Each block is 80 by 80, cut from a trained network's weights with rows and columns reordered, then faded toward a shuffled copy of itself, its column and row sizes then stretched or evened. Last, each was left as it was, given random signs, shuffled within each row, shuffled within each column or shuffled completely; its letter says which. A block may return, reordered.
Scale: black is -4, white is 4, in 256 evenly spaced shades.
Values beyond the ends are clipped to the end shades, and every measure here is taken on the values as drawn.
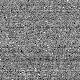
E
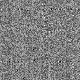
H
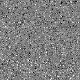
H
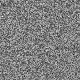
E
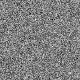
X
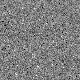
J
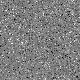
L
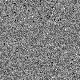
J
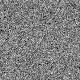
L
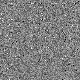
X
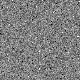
J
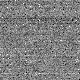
H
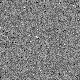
L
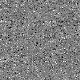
H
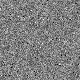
E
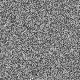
J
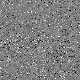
E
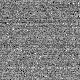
E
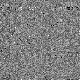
H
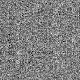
H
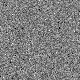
L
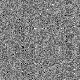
H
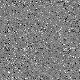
H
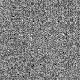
H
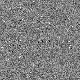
H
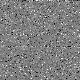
E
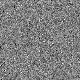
J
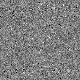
X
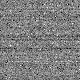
E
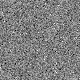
L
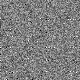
X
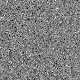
L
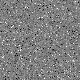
L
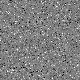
L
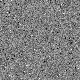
L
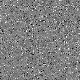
H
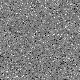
L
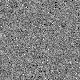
L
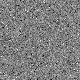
L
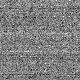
E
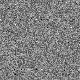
X
